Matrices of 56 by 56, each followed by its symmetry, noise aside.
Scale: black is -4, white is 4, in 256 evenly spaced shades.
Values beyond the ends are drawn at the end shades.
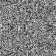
mirrored top to bottom.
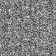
mirrored top to bottom.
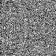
mirrored top to bottom.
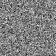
antisymmetric.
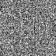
mirrored top to bottom.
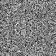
mirrored top to bottom.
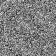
symmetric.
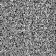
mirrored top to bottom.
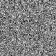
mirrored top to bottom.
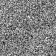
symmetric.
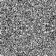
mirrored top to bottom.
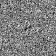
same after a half turn.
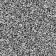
same after a half turn.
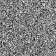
antisymmetric.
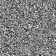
antisymmetric.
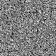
symmetric.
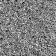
antisymmetric.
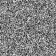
mirrored top to bottom.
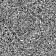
symmetric.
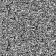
mirrored top to bottom.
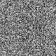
mirrored top to bottom.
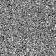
antisymmetric.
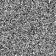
symmetric.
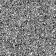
symmetric.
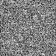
same after a half turn.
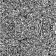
mirrored top to bottom.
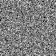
antisymmetric.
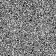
same after a half turn.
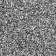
antisymmetric.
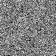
symmetric.
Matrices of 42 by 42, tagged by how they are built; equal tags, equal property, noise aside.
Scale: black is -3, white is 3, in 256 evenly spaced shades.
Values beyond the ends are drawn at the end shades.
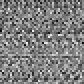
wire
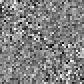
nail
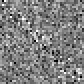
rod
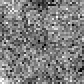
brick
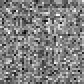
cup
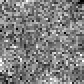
brick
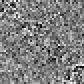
nail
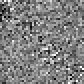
nail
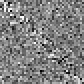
rod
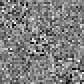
nail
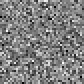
wire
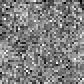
brick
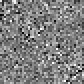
nail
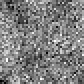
brick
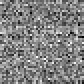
cup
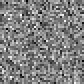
wire
